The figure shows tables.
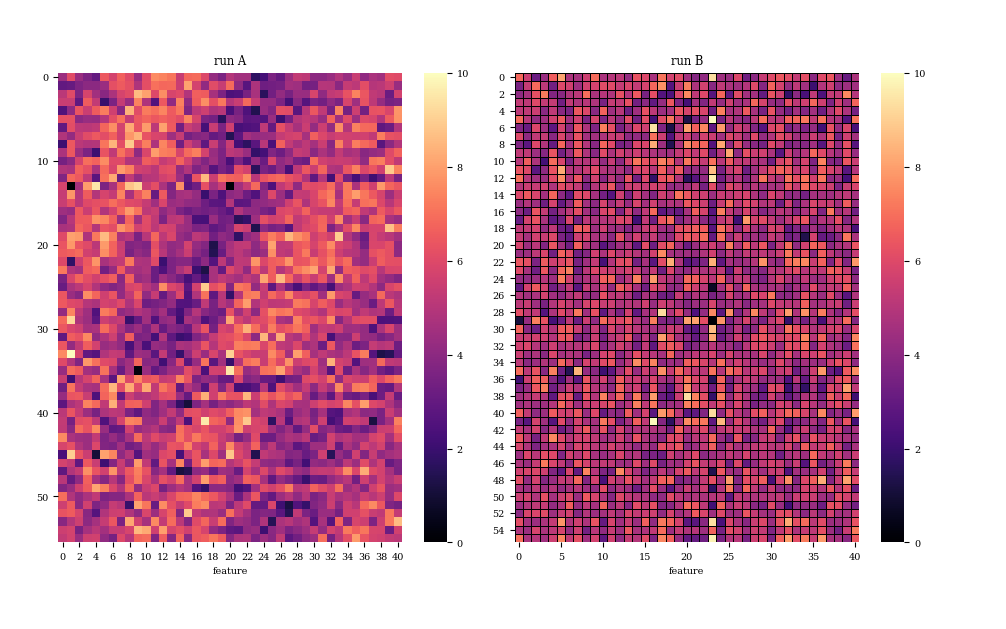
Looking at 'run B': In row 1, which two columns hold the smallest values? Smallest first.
35, 18
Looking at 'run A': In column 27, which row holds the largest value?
19
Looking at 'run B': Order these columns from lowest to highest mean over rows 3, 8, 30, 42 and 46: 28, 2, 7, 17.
17, 28, 2, 7
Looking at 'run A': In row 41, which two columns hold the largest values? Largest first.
17, 22
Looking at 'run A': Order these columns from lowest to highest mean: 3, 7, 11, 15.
15, 11, 7, 3
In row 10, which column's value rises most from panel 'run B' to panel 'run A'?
3
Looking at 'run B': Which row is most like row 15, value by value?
9
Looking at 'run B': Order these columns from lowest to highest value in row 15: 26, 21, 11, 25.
11, 26, 21, 25
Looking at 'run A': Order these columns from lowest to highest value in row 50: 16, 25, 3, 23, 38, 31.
25, 31, 3, 38, 23, 16
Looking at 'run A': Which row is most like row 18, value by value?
11
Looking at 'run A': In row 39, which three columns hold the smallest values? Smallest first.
15, 14, 0
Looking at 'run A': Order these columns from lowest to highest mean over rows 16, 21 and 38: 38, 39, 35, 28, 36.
36, 35, 38, 39, 28
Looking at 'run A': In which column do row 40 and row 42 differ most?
4
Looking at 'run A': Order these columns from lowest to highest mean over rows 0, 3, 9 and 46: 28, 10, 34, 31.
31, 28, 34, 10
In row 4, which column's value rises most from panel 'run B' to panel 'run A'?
40
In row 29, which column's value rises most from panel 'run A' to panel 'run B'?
39
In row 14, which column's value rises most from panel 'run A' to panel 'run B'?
19
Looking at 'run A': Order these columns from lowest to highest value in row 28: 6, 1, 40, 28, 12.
12, 40, 28, 6, 1
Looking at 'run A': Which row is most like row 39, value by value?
47
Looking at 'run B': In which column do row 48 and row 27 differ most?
39
